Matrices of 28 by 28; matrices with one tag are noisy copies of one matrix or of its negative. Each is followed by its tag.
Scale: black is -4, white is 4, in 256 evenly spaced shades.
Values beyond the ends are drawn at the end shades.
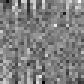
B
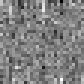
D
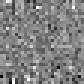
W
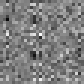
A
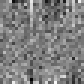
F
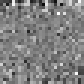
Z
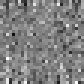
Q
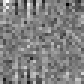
B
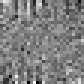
B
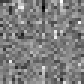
D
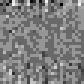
Z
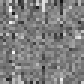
D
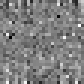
Q
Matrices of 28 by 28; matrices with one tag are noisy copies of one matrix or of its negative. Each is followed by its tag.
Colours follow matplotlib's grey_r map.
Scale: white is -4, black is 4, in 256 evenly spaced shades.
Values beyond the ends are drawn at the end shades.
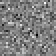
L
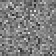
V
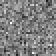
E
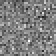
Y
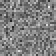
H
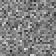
V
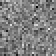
E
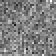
E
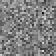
Y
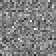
H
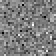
L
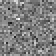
L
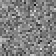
V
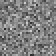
V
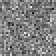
L
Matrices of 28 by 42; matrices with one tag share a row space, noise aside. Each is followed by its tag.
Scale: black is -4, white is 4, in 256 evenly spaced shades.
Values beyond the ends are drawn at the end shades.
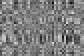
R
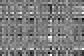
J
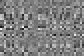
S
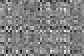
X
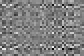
R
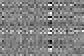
J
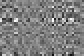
R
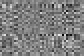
R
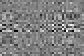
R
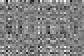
X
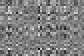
X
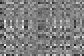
S
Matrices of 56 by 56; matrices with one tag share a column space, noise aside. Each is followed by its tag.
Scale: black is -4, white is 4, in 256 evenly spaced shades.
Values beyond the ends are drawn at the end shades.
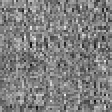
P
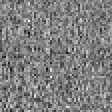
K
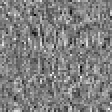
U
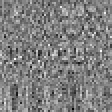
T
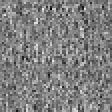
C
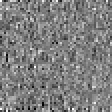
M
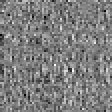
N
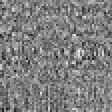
T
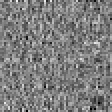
M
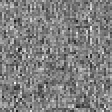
K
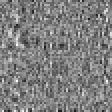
U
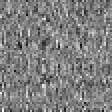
U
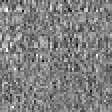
P
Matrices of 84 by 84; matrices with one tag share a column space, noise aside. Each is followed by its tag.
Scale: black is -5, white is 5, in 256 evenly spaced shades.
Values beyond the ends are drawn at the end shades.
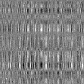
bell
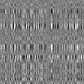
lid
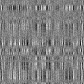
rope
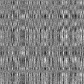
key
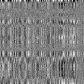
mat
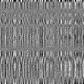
mat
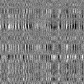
lid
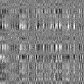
lid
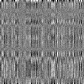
mat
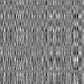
key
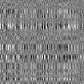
lid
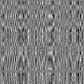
key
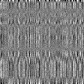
mat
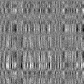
bell
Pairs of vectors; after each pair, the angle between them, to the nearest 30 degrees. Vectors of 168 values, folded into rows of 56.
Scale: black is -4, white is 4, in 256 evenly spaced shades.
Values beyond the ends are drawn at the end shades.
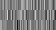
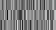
150 degrees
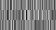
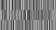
150 degrees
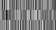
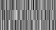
60 degrees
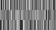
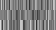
150 degrees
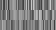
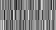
90 degrees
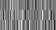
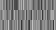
120 degrees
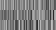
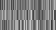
150 degrees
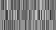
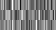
120 degrees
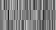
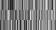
120 degrees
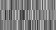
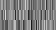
120 degrees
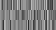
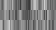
60 degrees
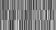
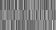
90 degrees
